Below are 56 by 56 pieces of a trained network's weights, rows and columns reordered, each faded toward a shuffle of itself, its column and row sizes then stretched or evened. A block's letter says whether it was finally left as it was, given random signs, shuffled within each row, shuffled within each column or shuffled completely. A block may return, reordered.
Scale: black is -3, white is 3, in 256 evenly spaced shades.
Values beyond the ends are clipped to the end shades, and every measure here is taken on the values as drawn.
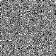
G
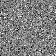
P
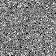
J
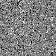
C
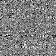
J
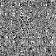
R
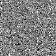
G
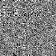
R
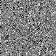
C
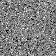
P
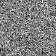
C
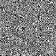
R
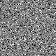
J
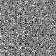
R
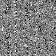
C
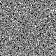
P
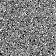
P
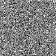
C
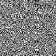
R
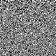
J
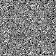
G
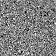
P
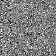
C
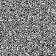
J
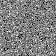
P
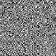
R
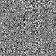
R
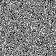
P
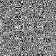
R
